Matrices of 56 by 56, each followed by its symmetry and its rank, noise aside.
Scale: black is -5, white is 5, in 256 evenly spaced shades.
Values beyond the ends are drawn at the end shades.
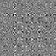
antisymmetric, rank four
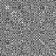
symmetric, rank six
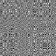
no symmetry, rank four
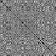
symmetric, rank five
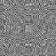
no symmetry, rank four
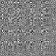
symmetric, rank four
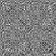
symmetric, rank six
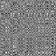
no symmetry, rank four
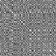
symmetric, rank four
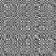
symmetric, rank four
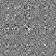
symmetric, rank six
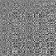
no symmetry, rank five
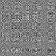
no symmetry, rank six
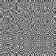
antisymmetric, rank four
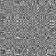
no symmetry, rank six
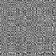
antisymmetric, rank four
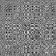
symmetric, rank four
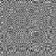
no symmetry, rank four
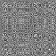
symmetric, rank five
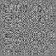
no symmetry, rank six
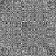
symmetric, rank five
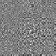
no symmetry, rank six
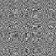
antisymmetric, rank six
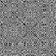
symmetric, rank six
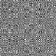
symmetric, rank four
